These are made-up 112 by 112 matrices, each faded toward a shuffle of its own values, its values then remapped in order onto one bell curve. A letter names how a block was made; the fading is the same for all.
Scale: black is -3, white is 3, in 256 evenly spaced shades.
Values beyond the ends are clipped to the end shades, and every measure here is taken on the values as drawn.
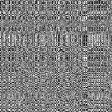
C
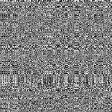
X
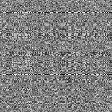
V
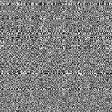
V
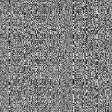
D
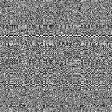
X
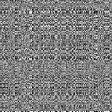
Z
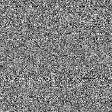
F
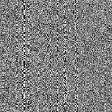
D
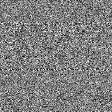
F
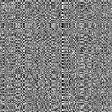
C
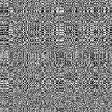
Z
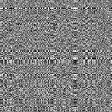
Z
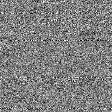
F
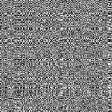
Z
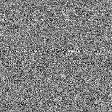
F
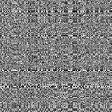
X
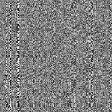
D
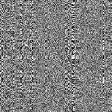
D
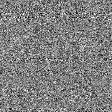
F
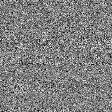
F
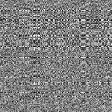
V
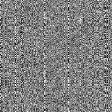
D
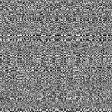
X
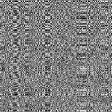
Z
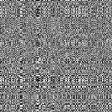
Z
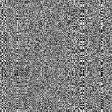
D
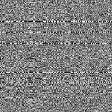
X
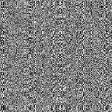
D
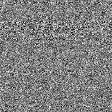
F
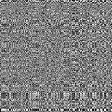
Z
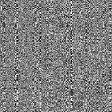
D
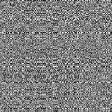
V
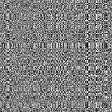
C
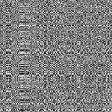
Z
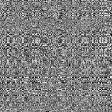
V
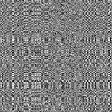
C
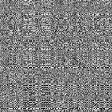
V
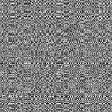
Z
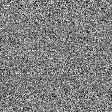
F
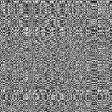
Z
